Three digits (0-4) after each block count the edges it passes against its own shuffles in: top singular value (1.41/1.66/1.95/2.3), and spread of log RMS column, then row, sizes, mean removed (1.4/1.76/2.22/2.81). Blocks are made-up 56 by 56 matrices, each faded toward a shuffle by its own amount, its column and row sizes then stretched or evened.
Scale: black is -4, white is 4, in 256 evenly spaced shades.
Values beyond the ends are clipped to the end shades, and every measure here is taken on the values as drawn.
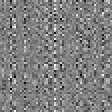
4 4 1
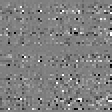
1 3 4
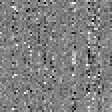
3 3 0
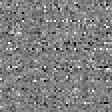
2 1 3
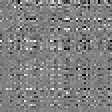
4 3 4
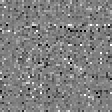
0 1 2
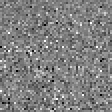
0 0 2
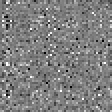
3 1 1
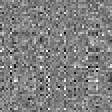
4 3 2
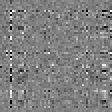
4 3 3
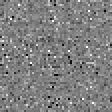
0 1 2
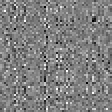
4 3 0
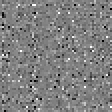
0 3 1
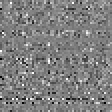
2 1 4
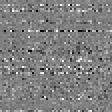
3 1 4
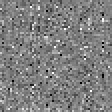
0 2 0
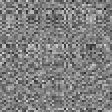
4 2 3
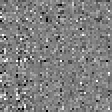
0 3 2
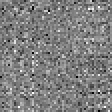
3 2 1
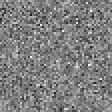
1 0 1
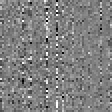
2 4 0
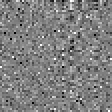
3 1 0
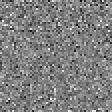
1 0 1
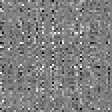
3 4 2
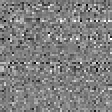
3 1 3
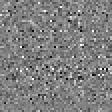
0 1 3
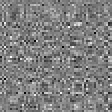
4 1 3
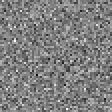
1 0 1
